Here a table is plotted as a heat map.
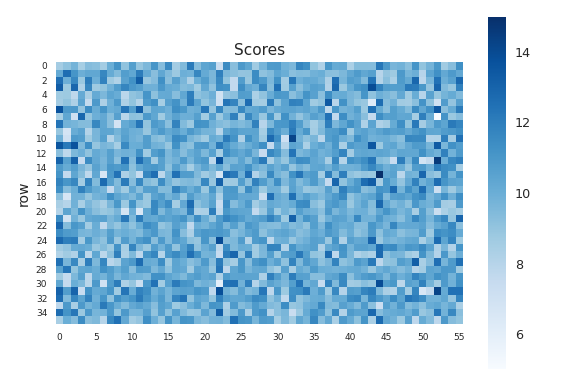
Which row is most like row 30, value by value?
15
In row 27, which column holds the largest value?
49
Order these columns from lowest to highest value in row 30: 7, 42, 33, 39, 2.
42, 2, 7, 39, 33
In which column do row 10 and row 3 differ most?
52
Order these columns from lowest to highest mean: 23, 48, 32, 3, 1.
1, 3, 48, 23, 32
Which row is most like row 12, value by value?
18
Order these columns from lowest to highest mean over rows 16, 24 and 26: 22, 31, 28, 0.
31, 28, 0, 22
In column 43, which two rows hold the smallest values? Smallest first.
5, 7
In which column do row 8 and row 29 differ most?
0
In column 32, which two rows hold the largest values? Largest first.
10, 21
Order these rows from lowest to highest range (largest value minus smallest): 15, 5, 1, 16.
1, 16, 5, 15
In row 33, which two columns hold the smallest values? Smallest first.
44, 0
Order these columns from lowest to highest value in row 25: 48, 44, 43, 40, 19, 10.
19, 40, 43, 48, 10, 44
